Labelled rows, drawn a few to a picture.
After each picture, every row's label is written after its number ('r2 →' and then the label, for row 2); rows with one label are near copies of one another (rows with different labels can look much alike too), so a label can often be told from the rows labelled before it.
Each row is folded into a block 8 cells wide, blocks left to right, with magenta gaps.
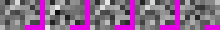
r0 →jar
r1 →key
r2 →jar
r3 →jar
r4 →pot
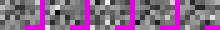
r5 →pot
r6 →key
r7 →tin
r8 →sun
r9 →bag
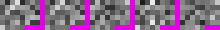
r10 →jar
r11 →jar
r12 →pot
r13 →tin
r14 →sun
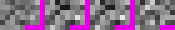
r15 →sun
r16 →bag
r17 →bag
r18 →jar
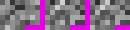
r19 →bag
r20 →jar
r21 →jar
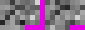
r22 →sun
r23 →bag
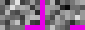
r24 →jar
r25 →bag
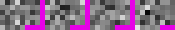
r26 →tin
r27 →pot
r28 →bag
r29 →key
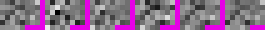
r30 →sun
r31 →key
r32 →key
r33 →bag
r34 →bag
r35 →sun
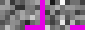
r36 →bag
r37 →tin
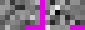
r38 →bag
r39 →key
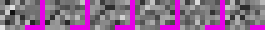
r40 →key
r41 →sun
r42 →bag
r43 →jar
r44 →tin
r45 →pot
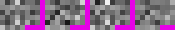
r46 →tin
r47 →sun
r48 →tin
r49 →sun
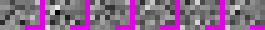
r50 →sun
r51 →key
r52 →pot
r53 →jar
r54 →tin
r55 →key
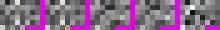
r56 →tin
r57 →tin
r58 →bag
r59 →bag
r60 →key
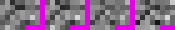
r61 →bag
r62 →bag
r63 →sun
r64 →sun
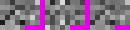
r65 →sun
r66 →tin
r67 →sun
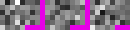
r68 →tin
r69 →bag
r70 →key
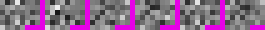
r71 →tin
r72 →key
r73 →sun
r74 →bag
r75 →tin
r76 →pot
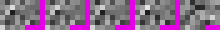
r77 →key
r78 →key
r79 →key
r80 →key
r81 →bag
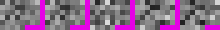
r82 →pot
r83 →pot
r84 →tin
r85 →bag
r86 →sun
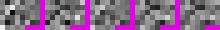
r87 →key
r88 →sun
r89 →key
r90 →bag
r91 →bag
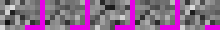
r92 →key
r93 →sun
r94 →bag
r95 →sun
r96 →key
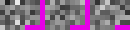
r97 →tin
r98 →pot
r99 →jar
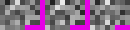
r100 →jar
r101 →jar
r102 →tin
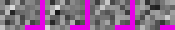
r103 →key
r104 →key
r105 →jar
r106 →bag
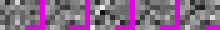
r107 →tin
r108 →bag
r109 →key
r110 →sun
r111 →bag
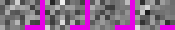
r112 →jar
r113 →tin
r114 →pot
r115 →key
